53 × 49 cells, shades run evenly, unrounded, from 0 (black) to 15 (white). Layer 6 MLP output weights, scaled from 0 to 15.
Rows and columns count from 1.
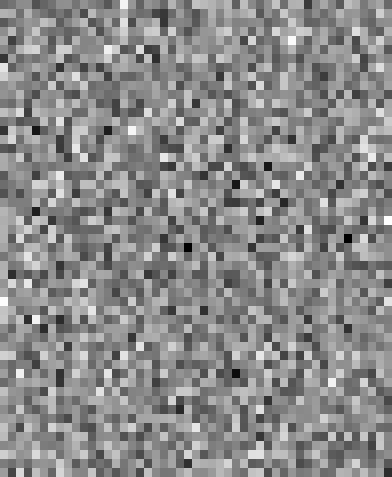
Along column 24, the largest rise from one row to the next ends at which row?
53
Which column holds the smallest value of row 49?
33
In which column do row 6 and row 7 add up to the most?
14
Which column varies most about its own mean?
8
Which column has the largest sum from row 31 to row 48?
1
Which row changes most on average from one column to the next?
42
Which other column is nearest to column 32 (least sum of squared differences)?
24
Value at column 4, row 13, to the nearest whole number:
4
